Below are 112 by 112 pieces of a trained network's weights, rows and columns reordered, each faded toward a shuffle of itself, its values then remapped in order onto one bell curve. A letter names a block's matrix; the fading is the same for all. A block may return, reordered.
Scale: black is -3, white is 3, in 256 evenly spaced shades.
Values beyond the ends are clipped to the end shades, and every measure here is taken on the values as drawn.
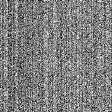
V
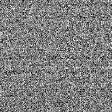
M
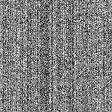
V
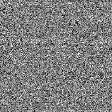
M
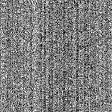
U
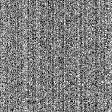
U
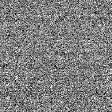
M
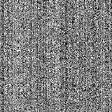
U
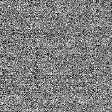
M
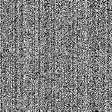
U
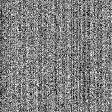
V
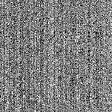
U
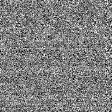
M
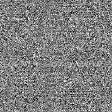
M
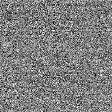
M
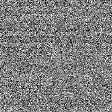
M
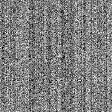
U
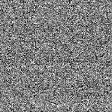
M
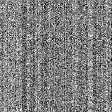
V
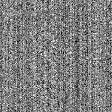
V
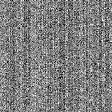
V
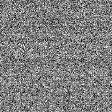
M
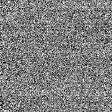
M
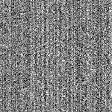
V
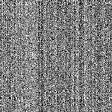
V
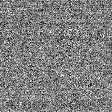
M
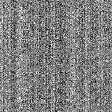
V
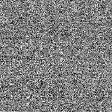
M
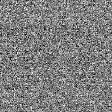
M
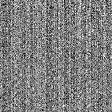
V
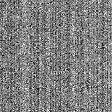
V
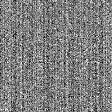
V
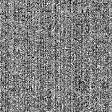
U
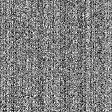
V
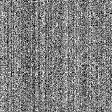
V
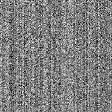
U
